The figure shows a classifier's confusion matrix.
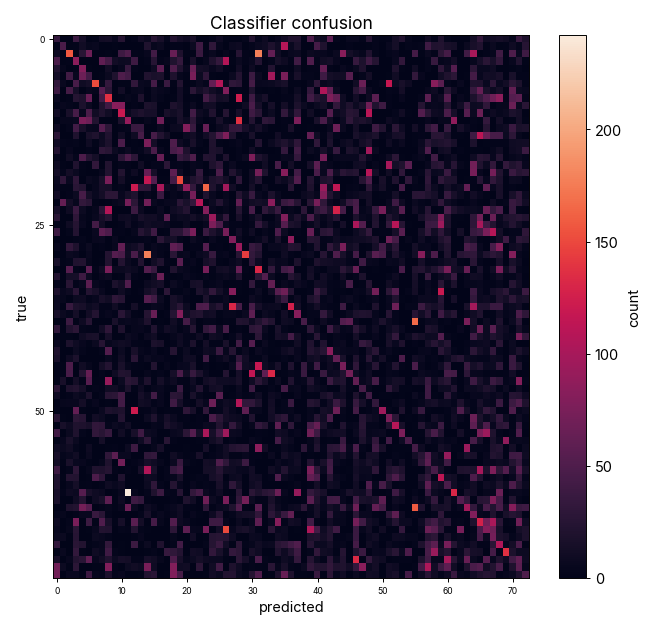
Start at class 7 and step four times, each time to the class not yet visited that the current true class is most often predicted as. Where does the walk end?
14
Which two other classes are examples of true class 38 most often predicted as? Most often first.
55, 63
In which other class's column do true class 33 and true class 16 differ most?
41
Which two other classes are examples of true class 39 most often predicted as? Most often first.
65, 67
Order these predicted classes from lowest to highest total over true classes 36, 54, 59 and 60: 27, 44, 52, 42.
42, 44, 52, 27
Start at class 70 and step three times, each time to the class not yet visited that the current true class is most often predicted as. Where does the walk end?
28
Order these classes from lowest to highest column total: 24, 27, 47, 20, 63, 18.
20, 27, 47, 63, 24, 18
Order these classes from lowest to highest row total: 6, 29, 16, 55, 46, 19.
55, 16, 46, 19, 6, 29
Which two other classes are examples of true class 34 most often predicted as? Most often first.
59, 27
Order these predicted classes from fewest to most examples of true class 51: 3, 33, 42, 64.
33, 3, 42, 64
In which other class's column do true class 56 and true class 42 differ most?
60
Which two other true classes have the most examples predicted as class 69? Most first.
54, 58
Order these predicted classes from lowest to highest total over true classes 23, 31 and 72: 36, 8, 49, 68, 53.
49, 36, 53, 68, 8
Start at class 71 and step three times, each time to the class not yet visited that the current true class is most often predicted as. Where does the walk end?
48
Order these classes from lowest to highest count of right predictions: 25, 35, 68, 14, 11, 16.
35, 25, 16, 14, 11, 68
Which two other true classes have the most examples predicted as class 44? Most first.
2, 28
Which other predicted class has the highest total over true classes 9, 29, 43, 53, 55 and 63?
70
